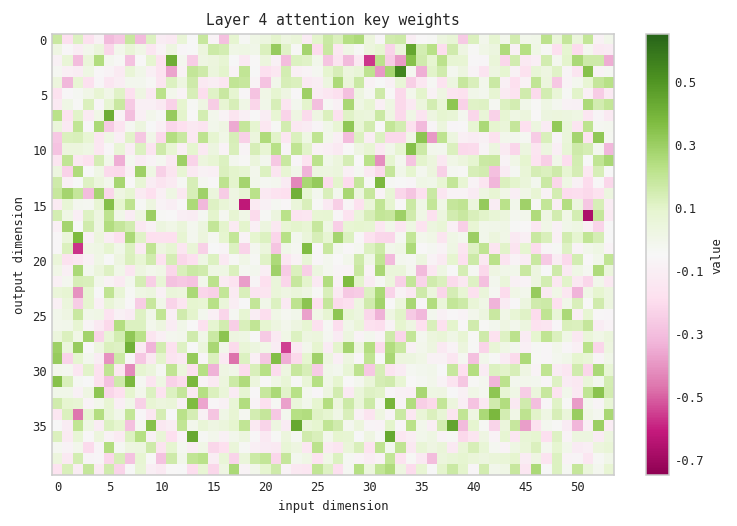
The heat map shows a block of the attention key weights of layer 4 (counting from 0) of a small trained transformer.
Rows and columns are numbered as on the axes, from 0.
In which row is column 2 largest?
18
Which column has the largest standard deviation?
2
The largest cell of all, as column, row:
33, 3
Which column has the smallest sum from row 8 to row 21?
51
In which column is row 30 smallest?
7
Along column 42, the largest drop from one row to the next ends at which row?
35
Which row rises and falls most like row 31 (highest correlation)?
36
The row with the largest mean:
34
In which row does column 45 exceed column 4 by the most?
29
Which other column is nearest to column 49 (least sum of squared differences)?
47
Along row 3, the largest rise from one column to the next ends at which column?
32
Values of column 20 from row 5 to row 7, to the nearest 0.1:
0 0 -0.1
